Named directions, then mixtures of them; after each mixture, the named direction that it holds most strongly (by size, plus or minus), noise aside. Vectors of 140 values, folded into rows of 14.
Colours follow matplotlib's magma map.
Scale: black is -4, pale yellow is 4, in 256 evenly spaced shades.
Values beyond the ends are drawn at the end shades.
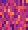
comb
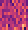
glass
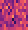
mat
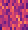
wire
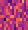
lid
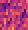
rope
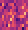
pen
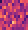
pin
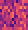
mat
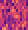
glass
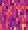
glass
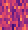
wire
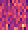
glass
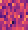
pin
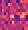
pin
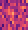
comb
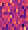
glass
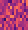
lid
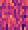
glass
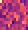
pin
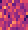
pin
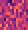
lid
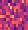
lid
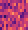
rope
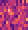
comb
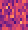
mat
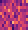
comb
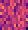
comb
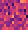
mat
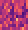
pen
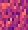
rope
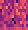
mat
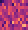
comb
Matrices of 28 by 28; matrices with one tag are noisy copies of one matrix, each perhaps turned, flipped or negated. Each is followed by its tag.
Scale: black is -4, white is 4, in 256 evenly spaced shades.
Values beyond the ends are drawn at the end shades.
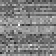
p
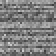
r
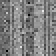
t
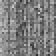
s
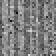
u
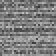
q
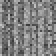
u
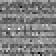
u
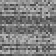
p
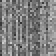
s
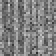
u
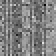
t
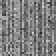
q
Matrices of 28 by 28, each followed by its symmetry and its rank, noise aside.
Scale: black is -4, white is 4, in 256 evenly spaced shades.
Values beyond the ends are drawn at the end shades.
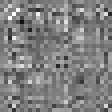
symmetric, rank four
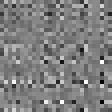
no symmetry, rank three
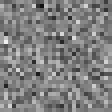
antisymmetric, rank six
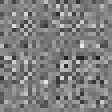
symmetric, rank four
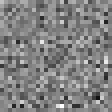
symmetric, rank six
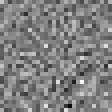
symmetric, rank six
